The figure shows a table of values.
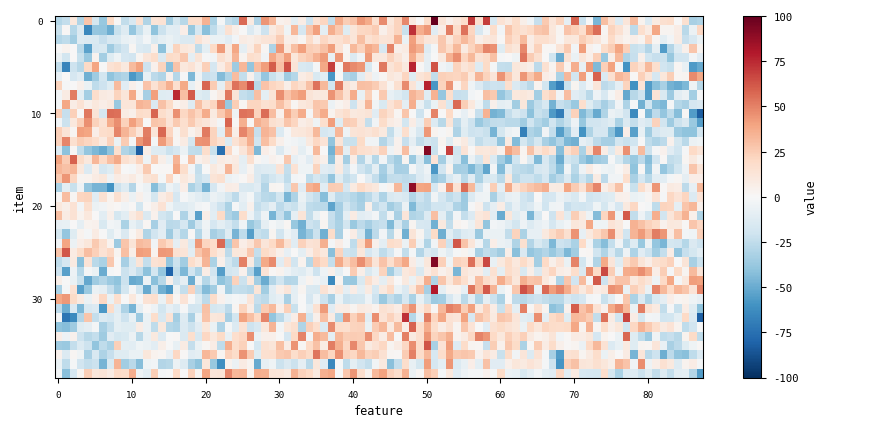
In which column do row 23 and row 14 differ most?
50
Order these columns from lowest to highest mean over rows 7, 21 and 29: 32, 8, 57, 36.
8, 32, 57, 36
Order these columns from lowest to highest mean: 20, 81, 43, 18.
18, 81, 43, 20
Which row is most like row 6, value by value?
28
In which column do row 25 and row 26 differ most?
51
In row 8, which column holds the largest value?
16
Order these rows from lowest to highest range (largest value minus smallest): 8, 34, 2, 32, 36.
2, 34, 36, 8, 32
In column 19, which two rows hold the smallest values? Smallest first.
21, 37
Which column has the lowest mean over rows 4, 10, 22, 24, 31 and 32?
87
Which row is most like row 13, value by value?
25
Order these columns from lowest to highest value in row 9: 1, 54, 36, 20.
20, 36, 1, 54
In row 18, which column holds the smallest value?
7
